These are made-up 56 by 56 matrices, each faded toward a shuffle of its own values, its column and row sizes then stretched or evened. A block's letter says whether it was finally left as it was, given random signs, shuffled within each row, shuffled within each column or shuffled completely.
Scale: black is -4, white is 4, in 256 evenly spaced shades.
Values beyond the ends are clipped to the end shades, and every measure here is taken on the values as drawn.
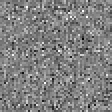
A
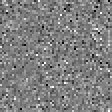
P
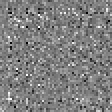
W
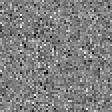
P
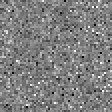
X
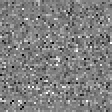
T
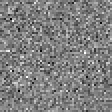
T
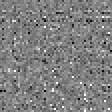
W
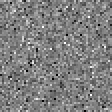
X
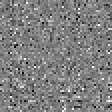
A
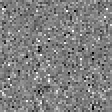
P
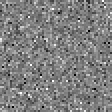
X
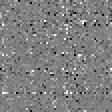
A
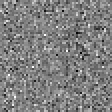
P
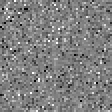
X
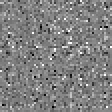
A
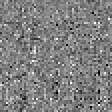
W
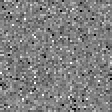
X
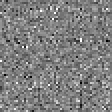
W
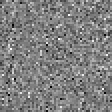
P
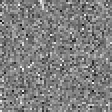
P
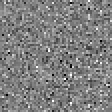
P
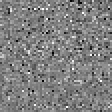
W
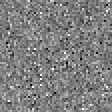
P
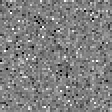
X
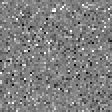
X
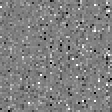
P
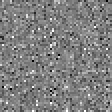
A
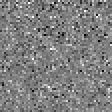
T
